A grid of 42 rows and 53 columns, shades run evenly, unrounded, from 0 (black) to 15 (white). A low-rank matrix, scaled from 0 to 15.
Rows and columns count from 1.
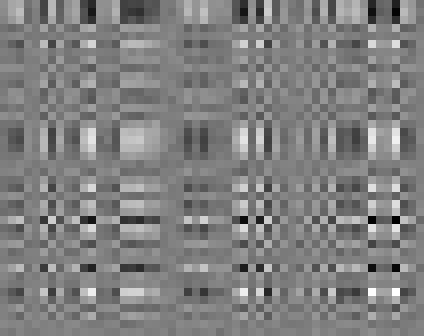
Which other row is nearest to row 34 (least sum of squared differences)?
2
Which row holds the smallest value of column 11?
28
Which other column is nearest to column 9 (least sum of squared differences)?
27
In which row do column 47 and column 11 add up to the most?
37
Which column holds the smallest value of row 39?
50
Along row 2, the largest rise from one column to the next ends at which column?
51
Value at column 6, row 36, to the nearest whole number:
8
